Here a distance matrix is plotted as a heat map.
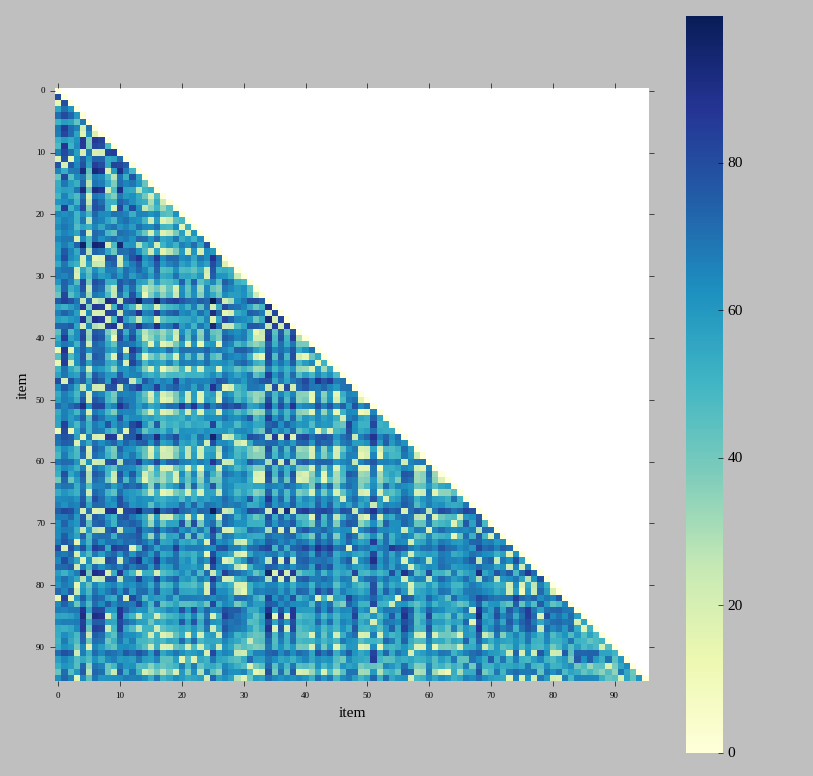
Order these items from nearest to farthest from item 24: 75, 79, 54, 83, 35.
75, 83, 54, 79, 35
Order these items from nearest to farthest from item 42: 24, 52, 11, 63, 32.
11, 63, 32, 52, 24
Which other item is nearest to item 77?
30
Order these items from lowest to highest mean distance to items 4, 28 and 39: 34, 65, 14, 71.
71, 34, 14, 65
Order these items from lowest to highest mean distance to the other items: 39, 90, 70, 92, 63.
90, 63, 39, 92, 70
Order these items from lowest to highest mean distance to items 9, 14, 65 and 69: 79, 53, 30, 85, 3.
85, 53, 3, 30, 79
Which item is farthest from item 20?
51
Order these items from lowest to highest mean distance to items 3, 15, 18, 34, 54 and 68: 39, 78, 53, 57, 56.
56, 57, 39, 53, 78
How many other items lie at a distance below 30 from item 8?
8
